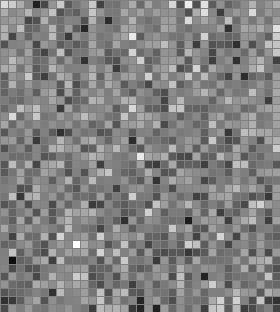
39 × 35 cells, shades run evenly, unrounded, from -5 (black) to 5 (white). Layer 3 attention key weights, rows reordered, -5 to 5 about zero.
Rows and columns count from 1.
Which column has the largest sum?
35
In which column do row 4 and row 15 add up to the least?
29
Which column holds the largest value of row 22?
14
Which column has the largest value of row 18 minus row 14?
8
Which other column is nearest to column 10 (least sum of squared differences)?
11
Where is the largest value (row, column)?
31, 10
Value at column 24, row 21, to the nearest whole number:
-1
